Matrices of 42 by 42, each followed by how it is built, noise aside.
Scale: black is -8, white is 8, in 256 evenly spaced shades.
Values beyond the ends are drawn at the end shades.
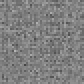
blocks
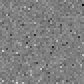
sparse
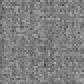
blocks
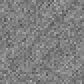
Hankel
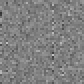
uneven columns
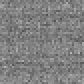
blocks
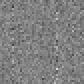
uneven columns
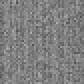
blocks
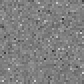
sparse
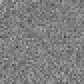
noise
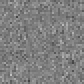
uneven columns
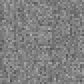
blocks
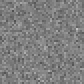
noise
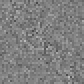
block diagonal
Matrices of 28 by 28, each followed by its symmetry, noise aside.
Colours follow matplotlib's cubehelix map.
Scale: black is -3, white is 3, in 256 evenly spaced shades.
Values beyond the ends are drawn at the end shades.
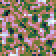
same after a half turn.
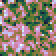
antisymmetric.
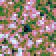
symmetric across the other diagonal.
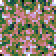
mirrored left to right.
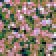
no symmetry.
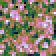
symmetric.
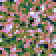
no symmetry.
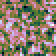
antisymmetric.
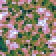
same after a half turn.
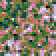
symmetric.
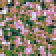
antisymmetric.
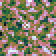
no symmetry.
